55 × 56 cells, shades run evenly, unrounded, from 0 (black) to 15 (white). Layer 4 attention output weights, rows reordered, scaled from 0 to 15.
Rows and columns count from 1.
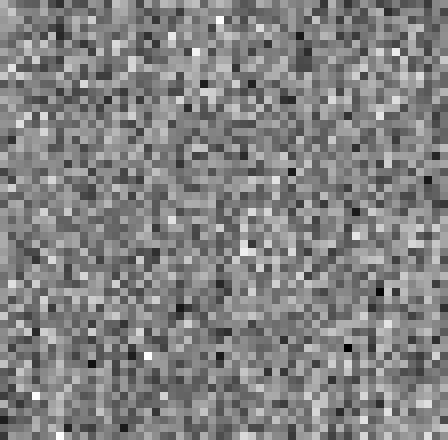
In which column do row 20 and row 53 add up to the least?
31
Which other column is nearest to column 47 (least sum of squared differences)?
21
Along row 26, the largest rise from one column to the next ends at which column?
39
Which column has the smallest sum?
23
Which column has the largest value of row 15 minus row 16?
17
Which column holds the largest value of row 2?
2
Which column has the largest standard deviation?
48
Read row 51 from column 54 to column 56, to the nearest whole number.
13 7 8
